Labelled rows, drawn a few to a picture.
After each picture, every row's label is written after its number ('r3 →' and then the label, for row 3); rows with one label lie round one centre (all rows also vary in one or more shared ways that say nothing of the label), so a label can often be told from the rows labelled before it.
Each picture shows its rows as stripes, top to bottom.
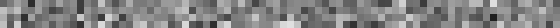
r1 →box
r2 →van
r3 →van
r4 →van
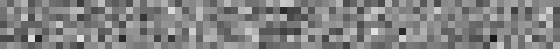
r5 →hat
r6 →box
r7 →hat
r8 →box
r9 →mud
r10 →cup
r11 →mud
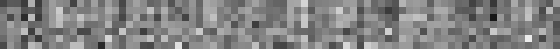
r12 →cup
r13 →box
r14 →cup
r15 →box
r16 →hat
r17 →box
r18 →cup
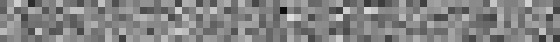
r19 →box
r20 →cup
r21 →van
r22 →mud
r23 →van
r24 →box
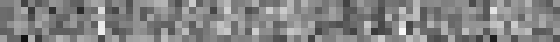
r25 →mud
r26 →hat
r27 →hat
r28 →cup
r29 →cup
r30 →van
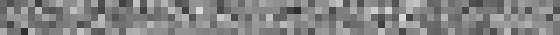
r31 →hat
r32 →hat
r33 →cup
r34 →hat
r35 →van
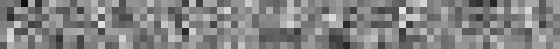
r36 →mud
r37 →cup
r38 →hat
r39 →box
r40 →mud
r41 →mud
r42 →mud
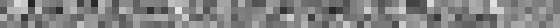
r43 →box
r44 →cup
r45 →van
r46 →cup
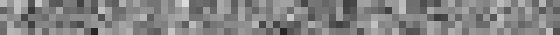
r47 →van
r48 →box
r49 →van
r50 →mud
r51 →box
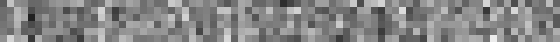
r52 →box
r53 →cup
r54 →box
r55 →box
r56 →mud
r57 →mud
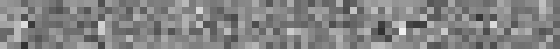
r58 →van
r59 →hat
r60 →van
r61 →box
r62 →cup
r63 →box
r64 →van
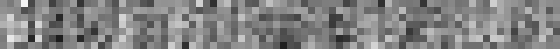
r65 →hat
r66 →van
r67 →mud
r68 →van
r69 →box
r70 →mud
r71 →mud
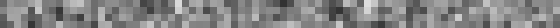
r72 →cup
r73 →cup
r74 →mud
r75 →box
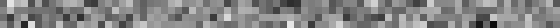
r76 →box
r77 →mud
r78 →hat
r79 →van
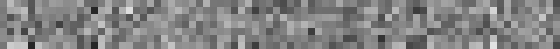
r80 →box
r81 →box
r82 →hat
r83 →mud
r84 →van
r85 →box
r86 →box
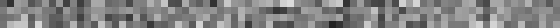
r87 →hat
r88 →mud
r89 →hat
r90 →cup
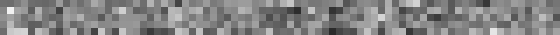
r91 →hat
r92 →mud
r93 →van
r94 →mud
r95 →cup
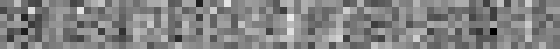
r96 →mud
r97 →cup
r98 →van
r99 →box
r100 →van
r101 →hat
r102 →van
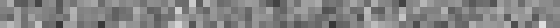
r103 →mud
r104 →cup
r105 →cup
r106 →van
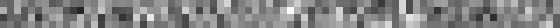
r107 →cup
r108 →van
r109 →hat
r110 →hat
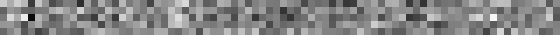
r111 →van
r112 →box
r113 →box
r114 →van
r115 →mud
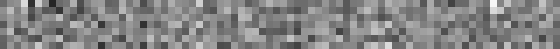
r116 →hat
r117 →mud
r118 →box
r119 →hat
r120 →mud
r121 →box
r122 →hat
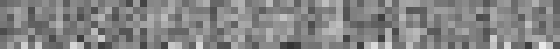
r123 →hat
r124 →box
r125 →hat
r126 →box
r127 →hat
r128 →hat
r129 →hat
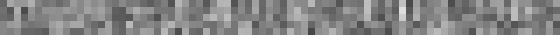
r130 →cup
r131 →cup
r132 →cup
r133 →box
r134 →box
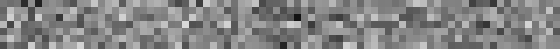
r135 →mud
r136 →box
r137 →mud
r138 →van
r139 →box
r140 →mud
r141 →cup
